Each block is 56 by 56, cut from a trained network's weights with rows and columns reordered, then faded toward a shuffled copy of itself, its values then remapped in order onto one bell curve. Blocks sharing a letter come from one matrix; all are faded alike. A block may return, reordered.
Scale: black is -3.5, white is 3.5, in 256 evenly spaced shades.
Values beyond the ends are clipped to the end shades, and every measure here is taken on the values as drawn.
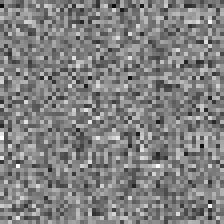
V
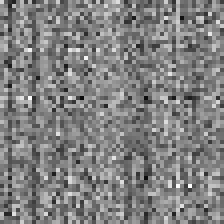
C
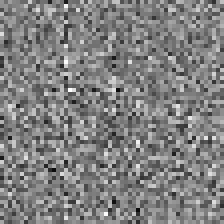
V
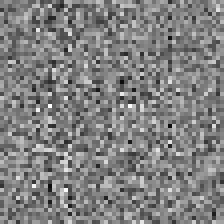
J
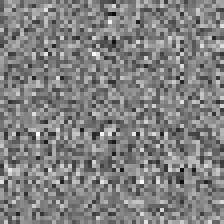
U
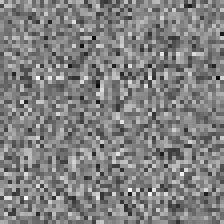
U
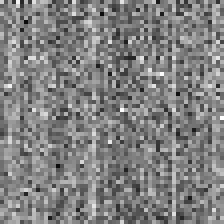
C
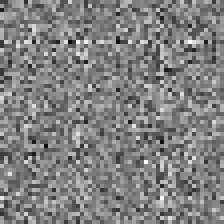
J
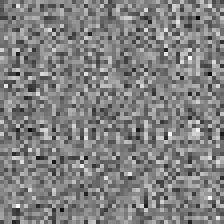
V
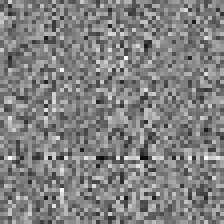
J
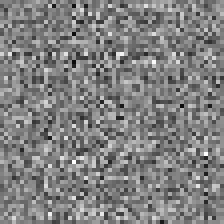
U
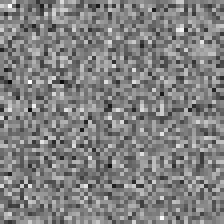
U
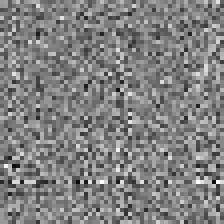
J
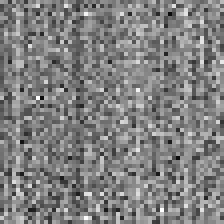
C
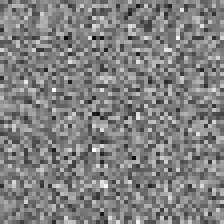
V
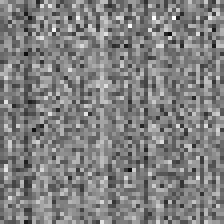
C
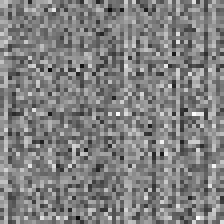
C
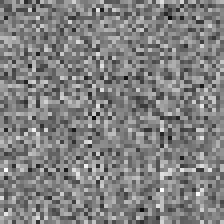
V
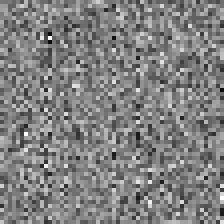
J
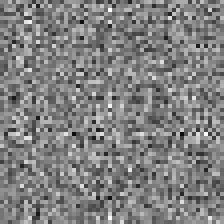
V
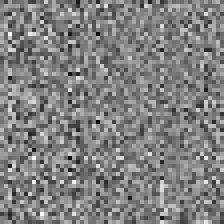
J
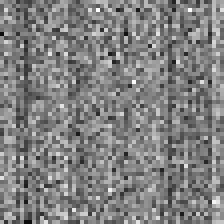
C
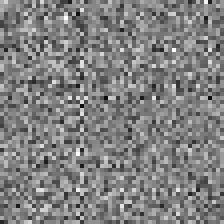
V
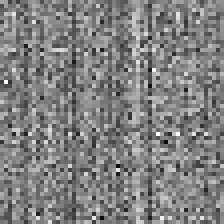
C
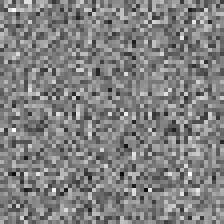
U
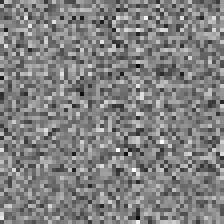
V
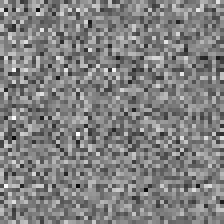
U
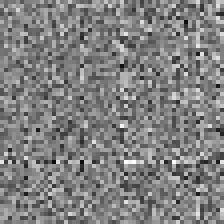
J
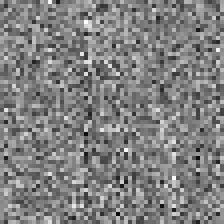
J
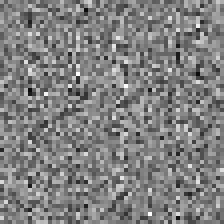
J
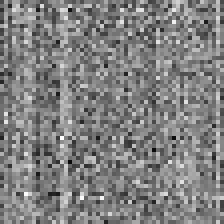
C
